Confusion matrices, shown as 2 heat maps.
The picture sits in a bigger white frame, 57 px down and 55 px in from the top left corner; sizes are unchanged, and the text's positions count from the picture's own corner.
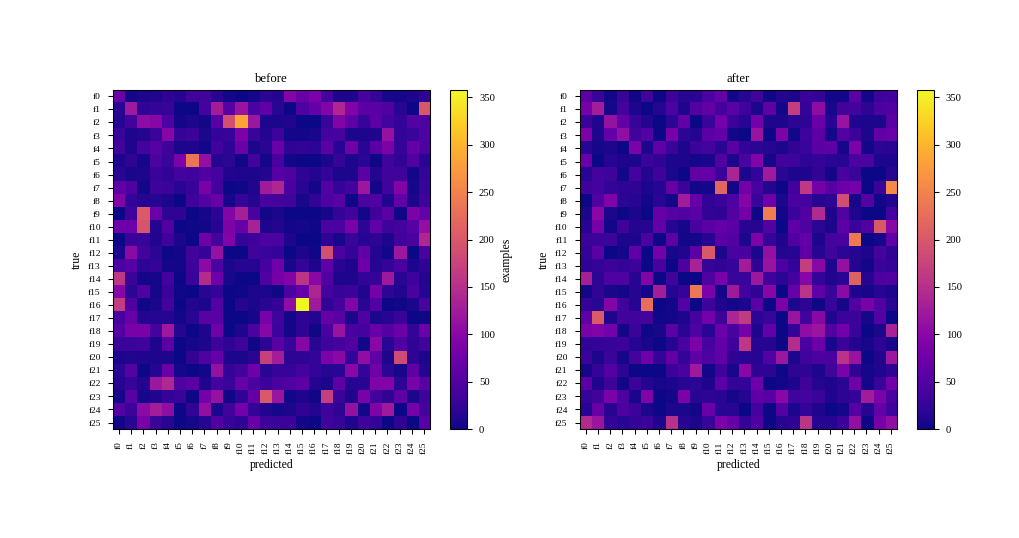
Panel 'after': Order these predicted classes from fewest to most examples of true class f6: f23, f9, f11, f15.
f23, f11, f9, f15
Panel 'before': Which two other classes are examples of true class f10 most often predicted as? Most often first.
f2, f11
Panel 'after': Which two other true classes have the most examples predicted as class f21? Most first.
f8, f20
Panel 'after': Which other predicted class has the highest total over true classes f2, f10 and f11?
f22
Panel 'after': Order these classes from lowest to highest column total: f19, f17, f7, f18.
f7, f17, f19, f18
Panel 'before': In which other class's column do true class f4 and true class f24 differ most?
f7
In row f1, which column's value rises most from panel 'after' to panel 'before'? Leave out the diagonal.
f25
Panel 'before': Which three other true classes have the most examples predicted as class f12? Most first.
f23, f20, f7
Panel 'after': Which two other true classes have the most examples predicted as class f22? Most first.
f11, f14
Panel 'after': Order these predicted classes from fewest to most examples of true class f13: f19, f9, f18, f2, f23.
f23, f2, f19, f9, f18
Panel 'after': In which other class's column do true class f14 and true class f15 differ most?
f9
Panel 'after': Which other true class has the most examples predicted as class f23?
f16
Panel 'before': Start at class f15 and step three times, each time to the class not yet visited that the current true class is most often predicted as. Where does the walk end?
f14
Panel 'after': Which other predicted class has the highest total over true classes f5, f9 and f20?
f15
